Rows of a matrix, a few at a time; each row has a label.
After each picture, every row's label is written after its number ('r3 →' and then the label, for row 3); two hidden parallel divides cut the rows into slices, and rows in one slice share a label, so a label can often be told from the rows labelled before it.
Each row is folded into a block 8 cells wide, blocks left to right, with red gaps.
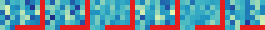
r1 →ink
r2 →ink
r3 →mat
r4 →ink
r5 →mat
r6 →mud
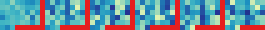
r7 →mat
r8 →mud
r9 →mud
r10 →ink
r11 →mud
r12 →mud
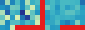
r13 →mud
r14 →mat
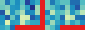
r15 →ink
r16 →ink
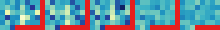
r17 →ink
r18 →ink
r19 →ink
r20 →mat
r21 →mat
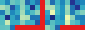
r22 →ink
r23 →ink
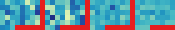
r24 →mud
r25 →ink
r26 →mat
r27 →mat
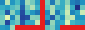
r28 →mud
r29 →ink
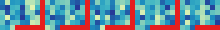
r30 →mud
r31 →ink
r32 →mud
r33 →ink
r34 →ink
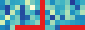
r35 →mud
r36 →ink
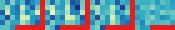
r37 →ink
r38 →ink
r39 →ink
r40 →mat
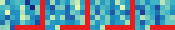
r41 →ink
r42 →mud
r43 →mud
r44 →mud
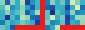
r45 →ink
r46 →mud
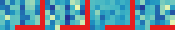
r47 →mud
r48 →mud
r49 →mat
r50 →mud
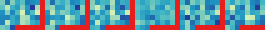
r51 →ink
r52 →ink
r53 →ink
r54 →mat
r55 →ink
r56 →ink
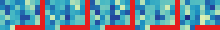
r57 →mud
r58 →mud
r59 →mud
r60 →mud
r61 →ink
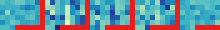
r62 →mat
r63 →ink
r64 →mud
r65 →ink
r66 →mat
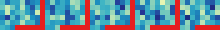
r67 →ink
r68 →mud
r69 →ink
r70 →mud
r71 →ink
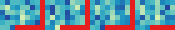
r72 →ink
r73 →mud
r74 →ink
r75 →ink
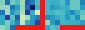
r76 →ink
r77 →mat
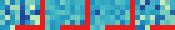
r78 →mud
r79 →mat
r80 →mat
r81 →mud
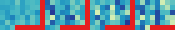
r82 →mat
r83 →mud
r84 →ink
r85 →mud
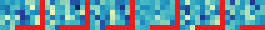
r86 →mud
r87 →ink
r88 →ink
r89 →mat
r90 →mud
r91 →ink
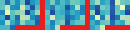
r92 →ink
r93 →mud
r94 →mud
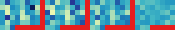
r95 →ink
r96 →ink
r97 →ink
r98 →mat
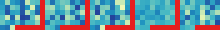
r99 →mud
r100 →ink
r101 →mud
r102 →mat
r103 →ink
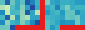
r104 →ink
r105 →mat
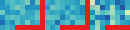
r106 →mat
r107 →mat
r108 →ink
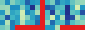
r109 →ink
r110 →mud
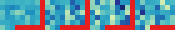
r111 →mat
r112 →ink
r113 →ink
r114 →mud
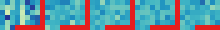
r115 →ink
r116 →mat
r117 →mat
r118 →mat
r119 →mat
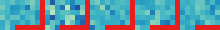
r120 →mat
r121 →ink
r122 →mat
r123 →mat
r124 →mat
